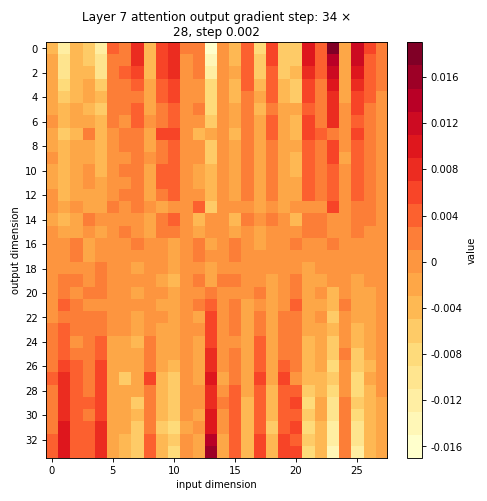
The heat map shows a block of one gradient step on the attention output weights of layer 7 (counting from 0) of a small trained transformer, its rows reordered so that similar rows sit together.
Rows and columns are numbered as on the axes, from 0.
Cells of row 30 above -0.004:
19
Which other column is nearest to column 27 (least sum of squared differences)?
11
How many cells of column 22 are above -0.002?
21
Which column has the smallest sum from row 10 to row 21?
13
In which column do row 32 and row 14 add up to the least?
23
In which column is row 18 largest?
4
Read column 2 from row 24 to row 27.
0 0.002 0.004 0.004
